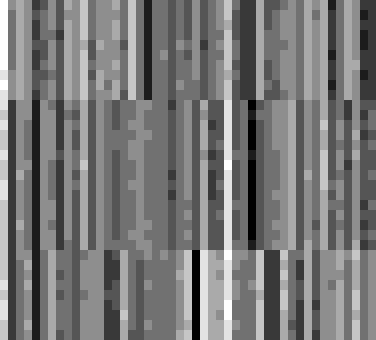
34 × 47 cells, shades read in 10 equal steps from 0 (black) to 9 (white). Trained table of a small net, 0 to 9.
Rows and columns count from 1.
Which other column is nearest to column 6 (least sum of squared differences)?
18
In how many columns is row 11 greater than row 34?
18
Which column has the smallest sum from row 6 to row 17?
32
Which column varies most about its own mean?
26
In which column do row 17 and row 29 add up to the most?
29
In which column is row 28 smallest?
25
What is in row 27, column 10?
3
